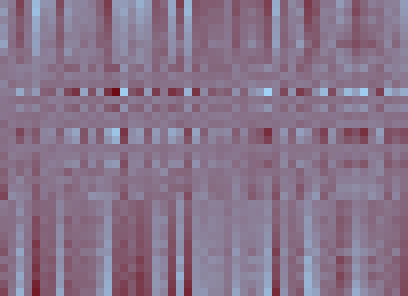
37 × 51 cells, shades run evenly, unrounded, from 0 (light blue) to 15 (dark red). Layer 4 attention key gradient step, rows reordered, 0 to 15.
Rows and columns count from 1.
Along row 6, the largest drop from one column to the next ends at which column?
35
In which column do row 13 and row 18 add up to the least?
15
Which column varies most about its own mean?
5
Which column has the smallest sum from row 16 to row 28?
14
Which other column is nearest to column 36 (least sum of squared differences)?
25
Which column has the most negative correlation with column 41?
48
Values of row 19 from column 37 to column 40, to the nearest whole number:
7 7 7 7
